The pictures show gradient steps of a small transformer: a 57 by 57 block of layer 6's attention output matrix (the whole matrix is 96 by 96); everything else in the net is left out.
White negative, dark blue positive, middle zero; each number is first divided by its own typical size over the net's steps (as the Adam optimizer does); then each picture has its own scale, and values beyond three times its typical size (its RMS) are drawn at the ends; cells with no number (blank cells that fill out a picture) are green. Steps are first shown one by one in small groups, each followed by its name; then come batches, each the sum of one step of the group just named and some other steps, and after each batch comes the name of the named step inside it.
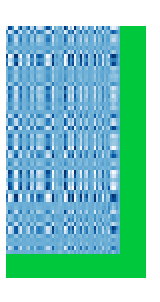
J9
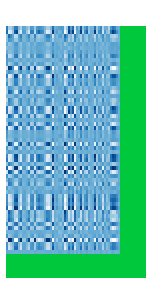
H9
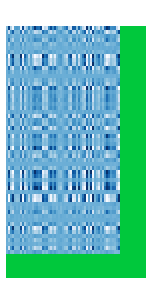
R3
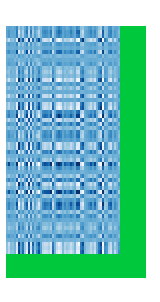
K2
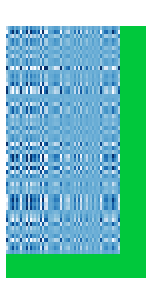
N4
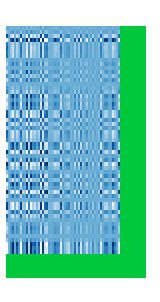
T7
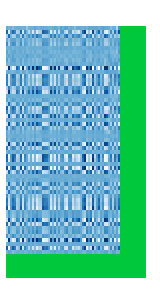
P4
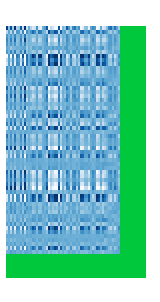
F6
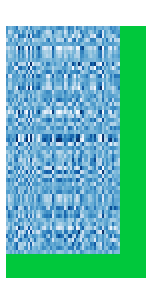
H9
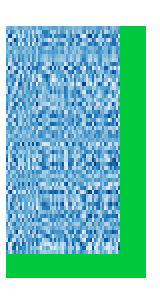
P4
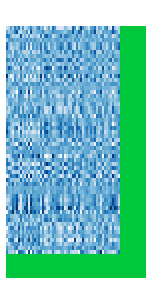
H9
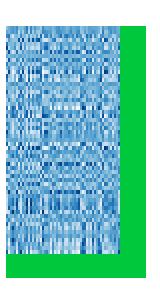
K2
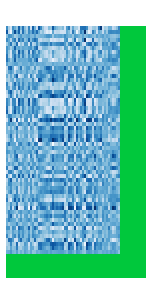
H9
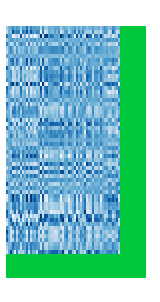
N4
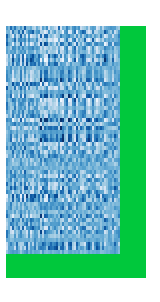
F6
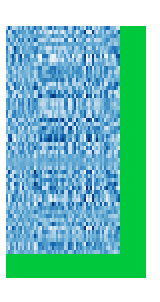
R3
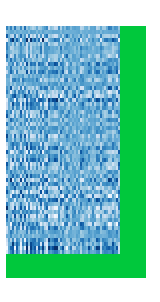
T7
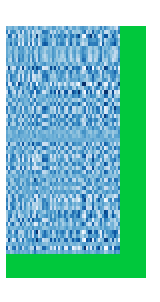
P4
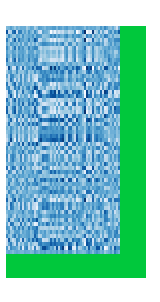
P4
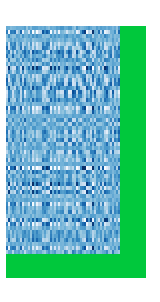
P4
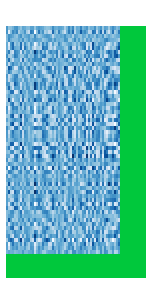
H9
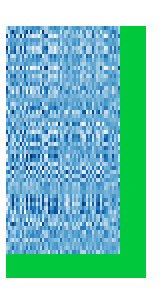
N4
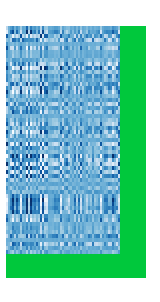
N4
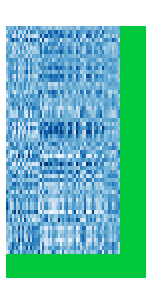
T7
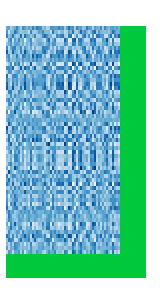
H9
